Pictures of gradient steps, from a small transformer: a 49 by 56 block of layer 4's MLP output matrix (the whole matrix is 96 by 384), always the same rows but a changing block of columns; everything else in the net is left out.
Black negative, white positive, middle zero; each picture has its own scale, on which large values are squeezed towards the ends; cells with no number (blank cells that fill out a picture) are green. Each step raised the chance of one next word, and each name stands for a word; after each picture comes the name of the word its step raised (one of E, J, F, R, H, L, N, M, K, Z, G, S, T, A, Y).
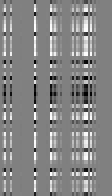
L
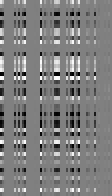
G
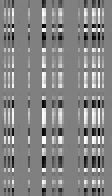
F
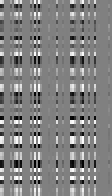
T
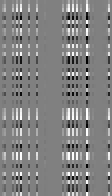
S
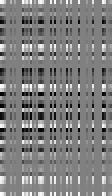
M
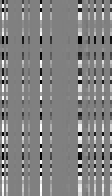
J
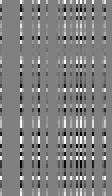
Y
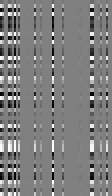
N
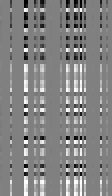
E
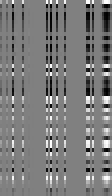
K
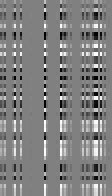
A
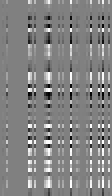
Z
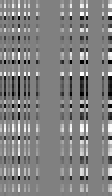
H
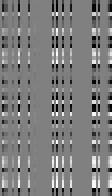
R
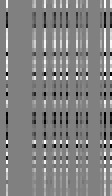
G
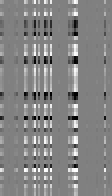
T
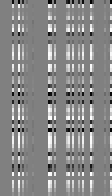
L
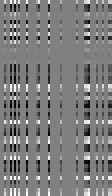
M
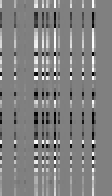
G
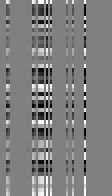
M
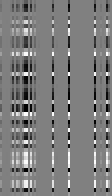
R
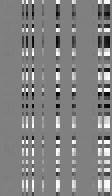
Z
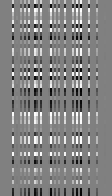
F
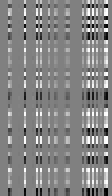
F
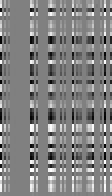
J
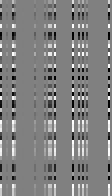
A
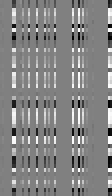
F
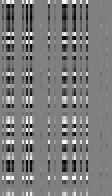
K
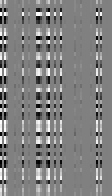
H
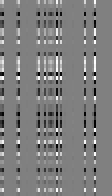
G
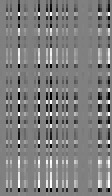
R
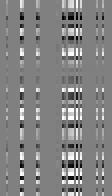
S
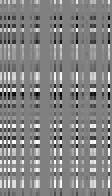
Z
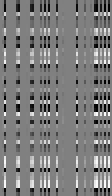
R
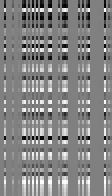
E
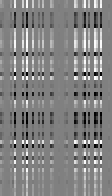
G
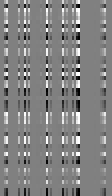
F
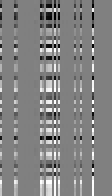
E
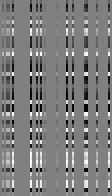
R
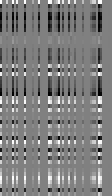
K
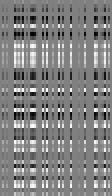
A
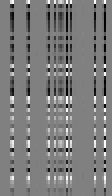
K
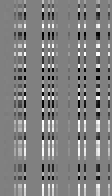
A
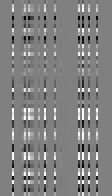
S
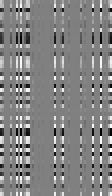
Y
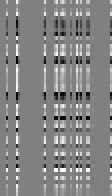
T
